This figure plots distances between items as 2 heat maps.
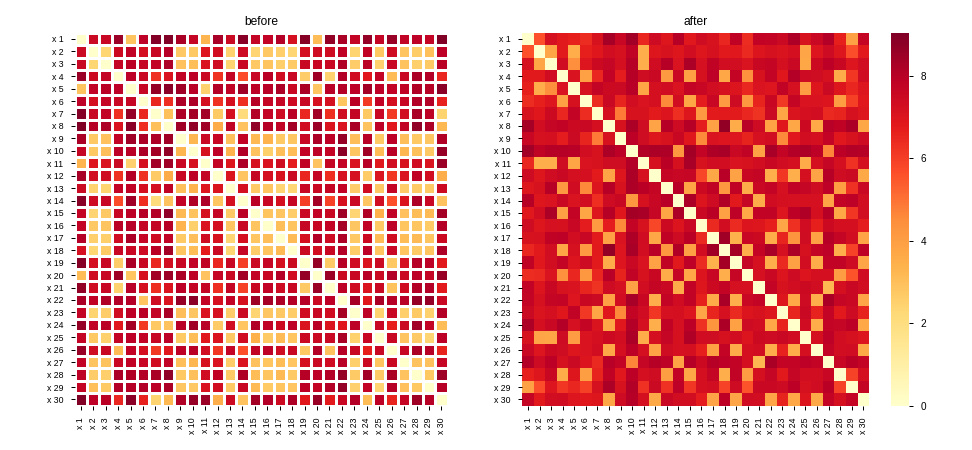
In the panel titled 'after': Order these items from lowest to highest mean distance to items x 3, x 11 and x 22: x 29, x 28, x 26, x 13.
x 26, x 29, x 28, x 13
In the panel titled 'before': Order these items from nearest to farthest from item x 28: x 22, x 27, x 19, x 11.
x 27, x 11, x 19, x 22
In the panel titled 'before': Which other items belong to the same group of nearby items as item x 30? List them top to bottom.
x 7, x 8, x 12, x 14, x 24
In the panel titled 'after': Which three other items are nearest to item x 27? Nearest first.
x 21, x 14, x 10
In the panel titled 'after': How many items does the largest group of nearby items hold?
8
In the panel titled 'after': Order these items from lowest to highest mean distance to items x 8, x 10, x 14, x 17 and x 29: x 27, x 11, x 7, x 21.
x 21, x 27, x 7, x 11
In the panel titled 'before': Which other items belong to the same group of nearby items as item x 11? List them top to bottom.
x 1, x 5, x 20
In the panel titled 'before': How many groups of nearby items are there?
5
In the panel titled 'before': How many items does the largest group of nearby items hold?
14
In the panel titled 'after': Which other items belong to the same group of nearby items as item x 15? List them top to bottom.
x 4, x 6, x 13, x 18, x 20, x 28
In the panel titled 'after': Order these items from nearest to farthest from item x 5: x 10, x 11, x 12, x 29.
x 11, x 29, x 12, x 10
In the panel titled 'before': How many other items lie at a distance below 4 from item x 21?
3
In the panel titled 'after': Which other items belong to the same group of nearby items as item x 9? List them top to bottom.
x 7, x 16, x 23
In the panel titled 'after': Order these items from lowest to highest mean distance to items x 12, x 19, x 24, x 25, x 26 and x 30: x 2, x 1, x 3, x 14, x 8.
x 8, x 2, x 3, x 14, x 1
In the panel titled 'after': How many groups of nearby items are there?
6
